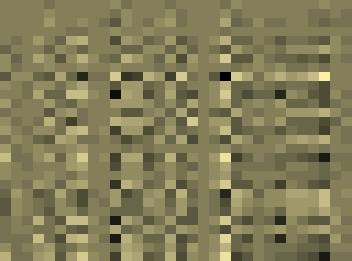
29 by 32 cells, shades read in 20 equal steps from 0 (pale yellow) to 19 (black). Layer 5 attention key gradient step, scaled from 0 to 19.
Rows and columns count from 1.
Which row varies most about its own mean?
9
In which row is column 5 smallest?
14
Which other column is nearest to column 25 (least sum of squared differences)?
3
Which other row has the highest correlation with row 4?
26
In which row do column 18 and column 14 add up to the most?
11
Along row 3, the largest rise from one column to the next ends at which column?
22
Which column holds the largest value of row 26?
21
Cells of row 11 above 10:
13
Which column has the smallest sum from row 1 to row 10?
4
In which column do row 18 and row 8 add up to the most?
30
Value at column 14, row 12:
8
